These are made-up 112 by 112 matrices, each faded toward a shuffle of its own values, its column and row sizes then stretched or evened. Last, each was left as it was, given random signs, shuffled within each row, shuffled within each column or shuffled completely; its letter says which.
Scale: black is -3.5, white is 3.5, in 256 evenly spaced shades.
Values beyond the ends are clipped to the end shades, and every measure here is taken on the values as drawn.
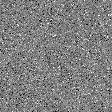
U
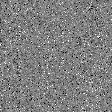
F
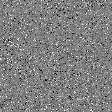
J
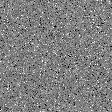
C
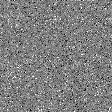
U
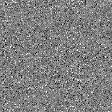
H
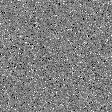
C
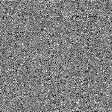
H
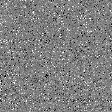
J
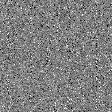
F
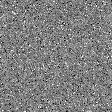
C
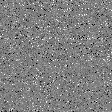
U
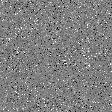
U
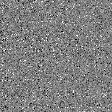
J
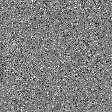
J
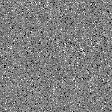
H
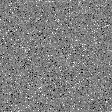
C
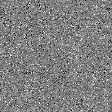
J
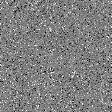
F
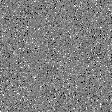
F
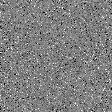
F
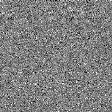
H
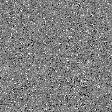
J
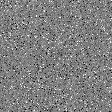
U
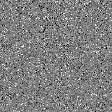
H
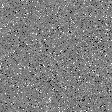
C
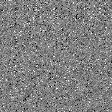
H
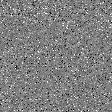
U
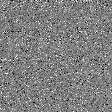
U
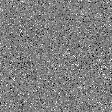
J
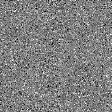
H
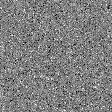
C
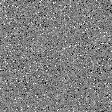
U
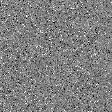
F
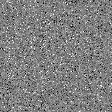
F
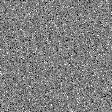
F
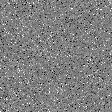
C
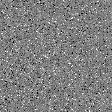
F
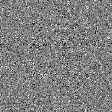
H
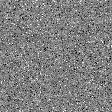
C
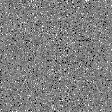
H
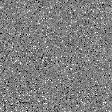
H
